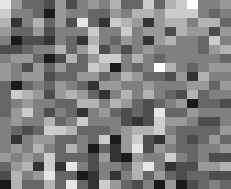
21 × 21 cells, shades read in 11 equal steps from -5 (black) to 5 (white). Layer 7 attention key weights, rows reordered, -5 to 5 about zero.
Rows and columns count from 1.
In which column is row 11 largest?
2
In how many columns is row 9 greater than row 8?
7
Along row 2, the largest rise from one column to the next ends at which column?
6
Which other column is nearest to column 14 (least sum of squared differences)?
21
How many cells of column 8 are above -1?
12
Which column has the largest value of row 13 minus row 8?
3
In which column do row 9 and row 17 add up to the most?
13
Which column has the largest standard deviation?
5
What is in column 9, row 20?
-3
